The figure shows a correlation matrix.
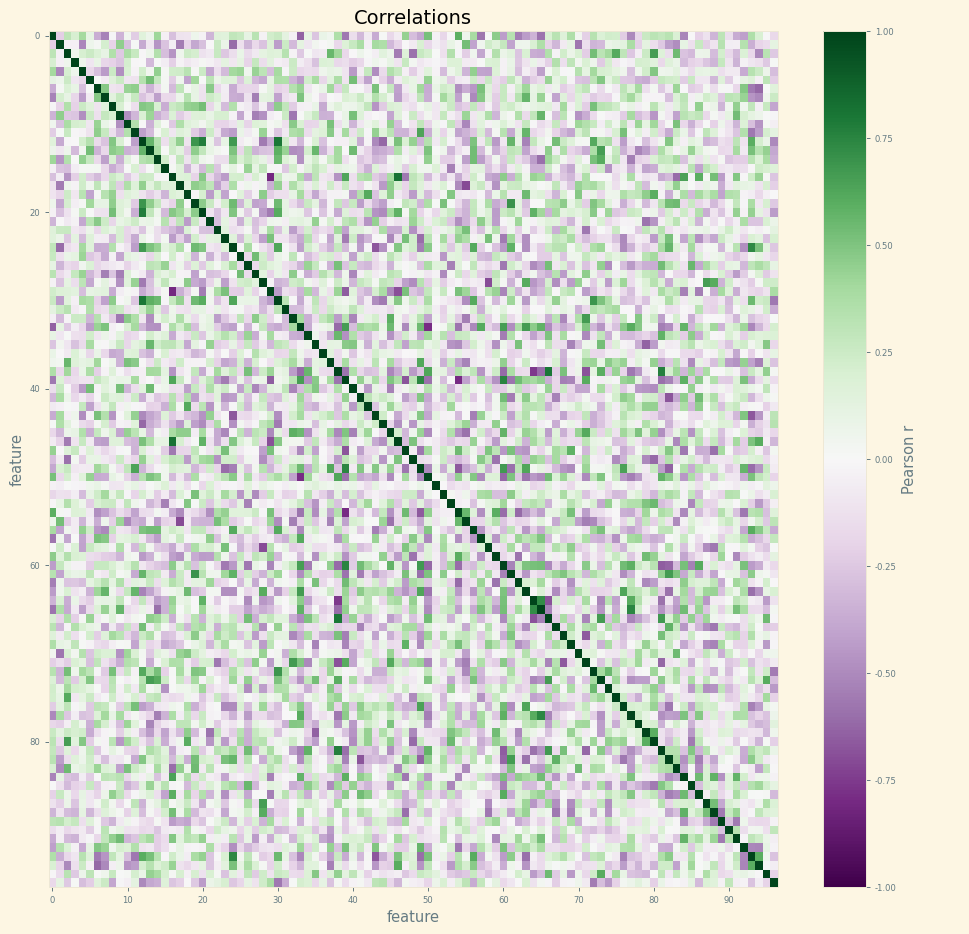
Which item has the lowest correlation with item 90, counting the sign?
37
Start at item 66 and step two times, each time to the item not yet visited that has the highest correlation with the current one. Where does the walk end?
81
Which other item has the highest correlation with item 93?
24
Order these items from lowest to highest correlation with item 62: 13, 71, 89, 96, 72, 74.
89, 74, 72, 96, 71, 13
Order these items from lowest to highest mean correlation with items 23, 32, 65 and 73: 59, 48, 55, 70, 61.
59, 55, 70, 61, 48
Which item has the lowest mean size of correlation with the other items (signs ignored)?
51
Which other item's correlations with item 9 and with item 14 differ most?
65
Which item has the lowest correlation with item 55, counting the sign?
17
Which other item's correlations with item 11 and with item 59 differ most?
54
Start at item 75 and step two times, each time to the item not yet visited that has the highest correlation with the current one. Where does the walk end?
80
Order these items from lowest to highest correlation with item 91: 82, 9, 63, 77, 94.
82, 63, 94, 77, 9
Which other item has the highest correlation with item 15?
26
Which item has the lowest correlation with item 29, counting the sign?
16
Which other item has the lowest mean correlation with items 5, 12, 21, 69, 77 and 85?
28
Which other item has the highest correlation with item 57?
33
